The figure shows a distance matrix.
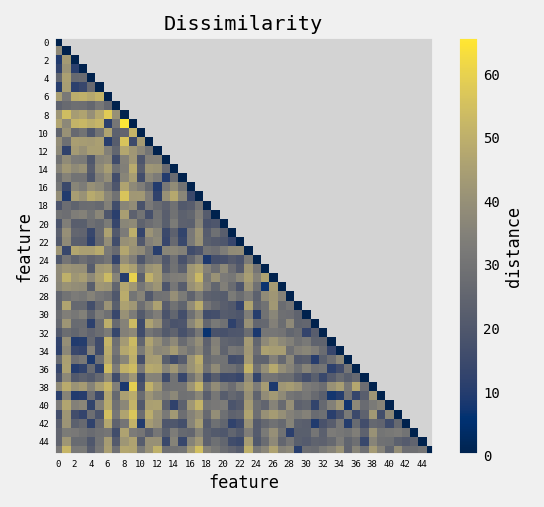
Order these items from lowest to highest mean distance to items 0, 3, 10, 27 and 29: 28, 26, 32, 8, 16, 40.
32, 40, 28, 16, 26, 8
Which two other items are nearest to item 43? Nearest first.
28, 7
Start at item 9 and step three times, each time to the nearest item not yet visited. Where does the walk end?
19
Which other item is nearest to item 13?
15
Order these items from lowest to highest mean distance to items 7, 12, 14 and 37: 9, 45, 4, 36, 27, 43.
43, 4, 27, 45, 36, 9
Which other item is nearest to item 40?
35
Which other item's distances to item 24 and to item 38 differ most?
8
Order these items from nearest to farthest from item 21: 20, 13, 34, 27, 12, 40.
13, 40, 20, 27, 34, 12
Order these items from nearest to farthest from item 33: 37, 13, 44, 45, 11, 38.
37, 44, 13, 45, 38, 11
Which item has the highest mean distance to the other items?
9
